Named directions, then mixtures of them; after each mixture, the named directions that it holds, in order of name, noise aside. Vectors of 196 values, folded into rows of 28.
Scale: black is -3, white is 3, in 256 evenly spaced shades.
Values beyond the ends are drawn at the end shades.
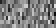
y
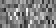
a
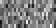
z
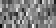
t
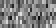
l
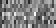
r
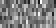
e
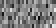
l.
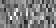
a.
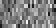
t, y, z.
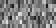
l.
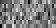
r, t, y.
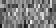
a, z.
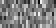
e.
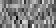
a, l, t.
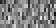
y.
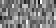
e.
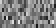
t, y.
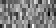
t, y.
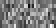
a, y, z.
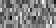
e, l, t.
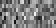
r, t.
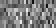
a, l.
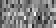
l, r.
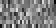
t.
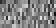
y.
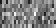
r.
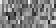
r, y.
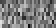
r, y, z.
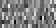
r, y.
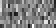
r, t.
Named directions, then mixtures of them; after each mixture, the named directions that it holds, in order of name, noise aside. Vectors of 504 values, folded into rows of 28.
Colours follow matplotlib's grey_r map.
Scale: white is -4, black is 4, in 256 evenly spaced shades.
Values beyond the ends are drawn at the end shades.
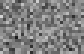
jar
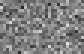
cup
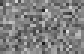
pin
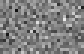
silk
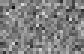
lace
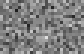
jar, silk.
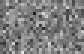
lace, pin, silk.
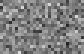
cup.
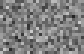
jar.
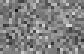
cup, jar, silk.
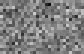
cup, jar, lace.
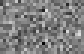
pin.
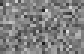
pin.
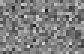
cup, lace, pin.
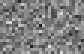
cup, jar, lace.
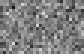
lace.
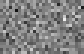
silk.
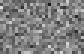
cup.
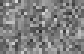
lace, pin.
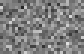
cup.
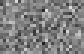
pin.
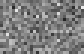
lace, silk.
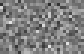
cup, pin.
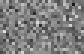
lace, silk.
